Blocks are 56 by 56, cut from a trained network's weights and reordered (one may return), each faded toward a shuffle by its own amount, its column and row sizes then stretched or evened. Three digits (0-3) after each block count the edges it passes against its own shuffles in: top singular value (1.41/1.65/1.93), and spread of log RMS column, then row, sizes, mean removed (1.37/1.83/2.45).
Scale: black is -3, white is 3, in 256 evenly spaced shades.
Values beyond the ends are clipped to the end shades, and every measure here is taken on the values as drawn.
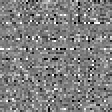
1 2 3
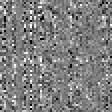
2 3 1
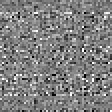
1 1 3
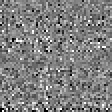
1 2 3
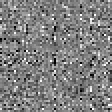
0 3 2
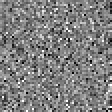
1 1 0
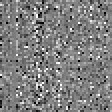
0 3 0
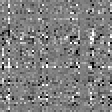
1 3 3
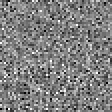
0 0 1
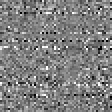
1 2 3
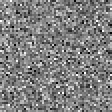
0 0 1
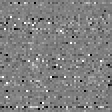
0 0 3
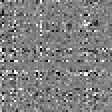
1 3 3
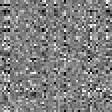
3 3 2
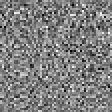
3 0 2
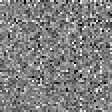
1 1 1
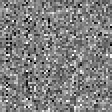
0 3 0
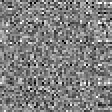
3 1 2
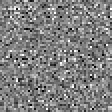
0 0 2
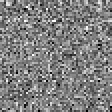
2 1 1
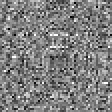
3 1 2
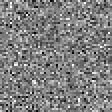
1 1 2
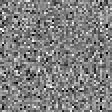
1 2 1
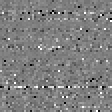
1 0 3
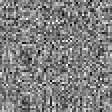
2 1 0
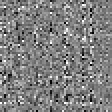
2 3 1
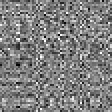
3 2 1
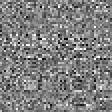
3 1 3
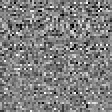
3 1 3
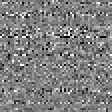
2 0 3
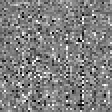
1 2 2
